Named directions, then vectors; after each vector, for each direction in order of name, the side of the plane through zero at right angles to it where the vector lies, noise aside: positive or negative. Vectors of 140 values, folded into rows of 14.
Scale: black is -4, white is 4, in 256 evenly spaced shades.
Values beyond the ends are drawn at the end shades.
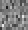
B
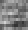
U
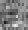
negative, negative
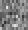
negative, negative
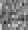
negative, negative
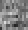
positive, positive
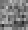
negative, positive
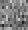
negative, positive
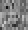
positive, positive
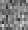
positive, negative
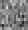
negative, positive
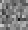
positive, negative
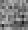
negative, positive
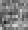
negative, negative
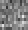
positive, negative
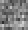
positive, negative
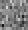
negative, positive
